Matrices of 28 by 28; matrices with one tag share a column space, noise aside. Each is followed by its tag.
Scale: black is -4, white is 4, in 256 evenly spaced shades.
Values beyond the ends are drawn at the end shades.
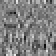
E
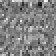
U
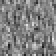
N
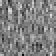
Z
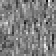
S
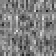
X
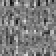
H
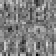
Z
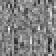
Z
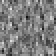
N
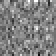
U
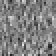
N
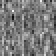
X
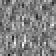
N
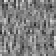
S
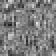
X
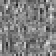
Z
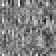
H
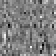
E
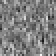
N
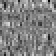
X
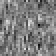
S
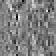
X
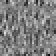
H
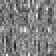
Z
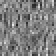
X
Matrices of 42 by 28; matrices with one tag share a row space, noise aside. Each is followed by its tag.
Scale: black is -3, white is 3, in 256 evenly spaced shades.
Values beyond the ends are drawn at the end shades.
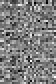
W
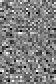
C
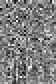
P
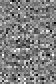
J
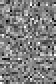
W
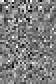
P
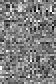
W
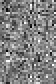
W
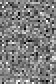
J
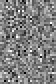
P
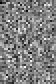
P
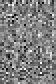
P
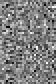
C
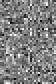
W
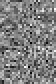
W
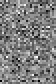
J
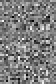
J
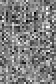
J
